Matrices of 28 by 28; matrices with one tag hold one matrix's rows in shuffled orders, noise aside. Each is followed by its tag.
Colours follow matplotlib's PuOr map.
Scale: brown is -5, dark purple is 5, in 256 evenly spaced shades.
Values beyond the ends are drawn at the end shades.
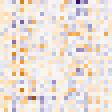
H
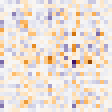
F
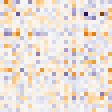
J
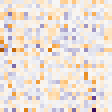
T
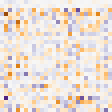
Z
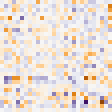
J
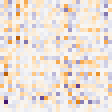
Z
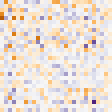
T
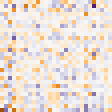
T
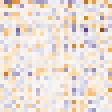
J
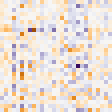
H
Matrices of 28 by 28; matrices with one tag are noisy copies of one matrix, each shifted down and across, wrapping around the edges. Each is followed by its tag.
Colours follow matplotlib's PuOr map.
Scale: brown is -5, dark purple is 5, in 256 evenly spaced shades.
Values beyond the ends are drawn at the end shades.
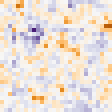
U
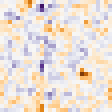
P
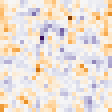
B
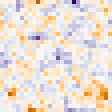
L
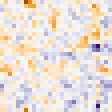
P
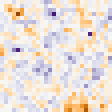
L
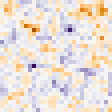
L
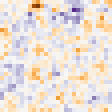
U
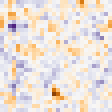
P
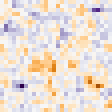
L
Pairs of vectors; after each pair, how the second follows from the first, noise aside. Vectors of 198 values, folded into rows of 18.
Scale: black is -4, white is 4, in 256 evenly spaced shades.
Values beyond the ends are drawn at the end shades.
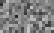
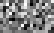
reversed, scaled up.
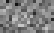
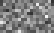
wrapped around, negated.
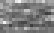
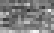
reversed.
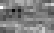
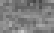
wrapped around, shrunk.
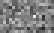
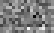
negated.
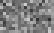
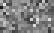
negated.
